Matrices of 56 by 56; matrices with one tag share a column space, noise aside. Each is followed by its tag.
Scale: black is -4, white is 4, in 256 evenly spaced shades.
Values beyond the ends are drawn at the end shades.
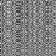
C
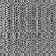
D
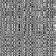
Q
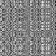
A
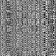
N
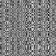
A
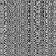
C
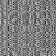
N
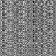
C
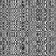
A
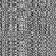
Q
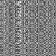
C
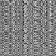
C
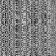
N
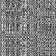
Q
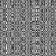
A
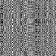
N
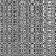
C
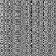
C
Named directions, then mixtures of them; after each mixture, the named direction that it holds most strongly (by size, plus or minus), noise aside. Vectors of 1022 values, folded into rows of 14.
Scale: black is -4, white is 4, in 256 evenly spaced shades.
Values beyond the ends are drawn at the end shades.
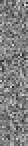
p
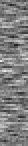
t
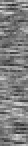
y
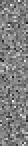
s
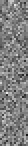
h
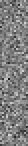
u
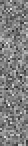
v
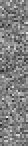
s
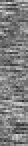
y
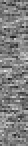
t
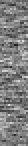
t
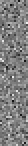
s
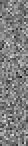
v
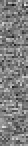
p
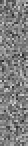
p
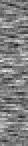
t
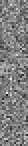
h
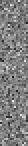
s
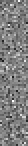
s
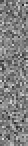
p
